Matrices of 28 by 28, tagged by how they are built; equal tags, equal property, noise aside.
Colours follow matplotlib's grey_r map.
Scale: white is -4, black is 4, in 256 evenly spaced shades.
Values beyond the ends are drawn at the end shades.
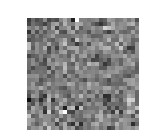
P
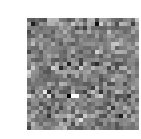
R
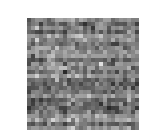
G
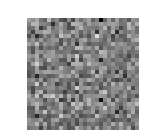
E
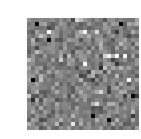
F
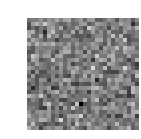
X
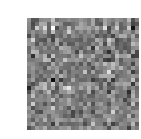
P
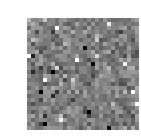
F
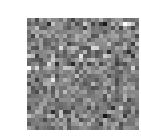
R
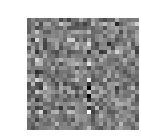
P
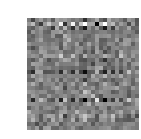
P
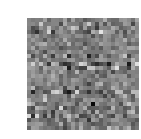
R
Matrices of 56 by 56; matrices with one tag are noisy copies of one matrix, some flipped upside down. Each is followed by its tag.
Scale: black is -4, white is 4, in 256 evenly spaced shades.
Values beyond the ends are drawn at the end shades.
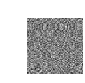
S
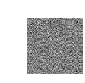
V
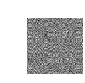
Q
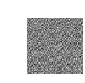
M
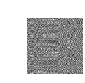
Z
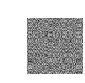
Q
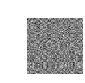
S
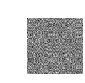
Q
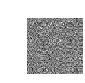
V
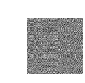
Z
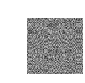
Q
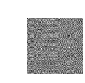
Z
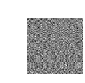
S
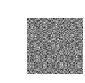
S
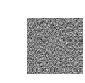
V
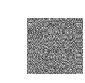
Q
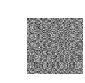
S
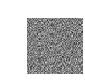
M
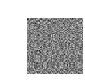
S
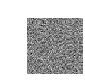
V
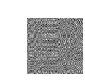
Z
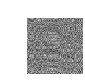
Z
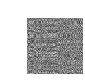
Z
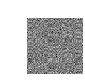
Q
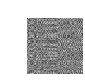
Z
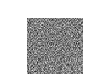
M
